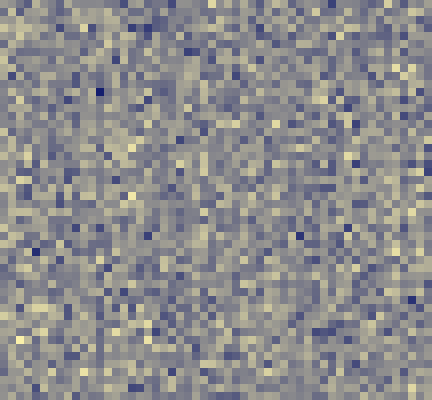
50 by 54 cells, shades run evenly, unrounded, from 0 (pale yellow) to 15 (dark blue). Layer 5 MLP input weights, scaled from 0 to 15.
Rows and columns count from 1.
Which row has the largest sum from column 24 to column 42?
5
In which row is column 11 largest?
7
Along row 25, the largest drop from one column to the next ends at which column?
17
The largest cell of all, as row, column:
12, 13
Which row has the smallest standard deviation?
48
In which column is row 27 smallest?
52
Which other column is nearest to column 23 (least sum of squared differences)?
36
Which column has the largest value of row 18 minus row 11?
23
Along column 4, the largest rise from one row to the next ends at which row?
24
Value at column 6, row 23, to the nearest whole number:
7
